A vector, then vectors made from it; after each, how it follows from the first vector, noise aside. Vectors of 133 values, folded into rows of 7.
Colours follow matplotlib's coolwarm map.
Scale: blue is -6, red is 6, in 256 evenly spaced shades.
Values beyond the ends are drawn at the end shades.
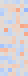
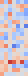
wrapped around, scaled up.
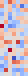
wrapped around, scaled up.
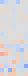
wrapped around, negated, partly zeroed.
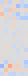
reversed, partly zeroed.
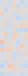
reversed, shrunk.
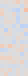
negated, shrunk.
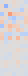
wrapped around, negated, partly zeroed.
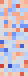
reversed, negated, scaled up.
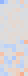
wrapped around, partly zeroed.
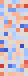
reversed, negated, scaled up.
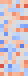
reversed, negated, scaled up.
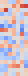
wrapped around, scaled up.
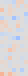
wrapped around, negated, partly zeroed.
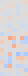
wrapped around, partly zeroed.
